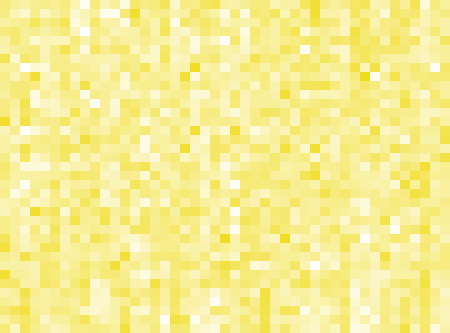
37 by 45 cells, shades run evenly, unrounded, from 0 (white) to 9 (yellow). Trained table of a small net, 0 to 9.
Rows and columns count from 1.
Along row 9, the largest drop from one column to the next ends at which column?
38
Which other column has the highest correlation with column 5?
23
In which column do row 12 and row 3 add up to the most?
41
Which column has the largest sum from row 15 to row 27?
43
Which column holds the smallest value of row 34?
22
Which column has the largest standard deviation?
3
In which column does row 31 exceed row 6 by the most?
31
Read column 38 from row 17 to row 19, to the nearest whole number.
3 6 5
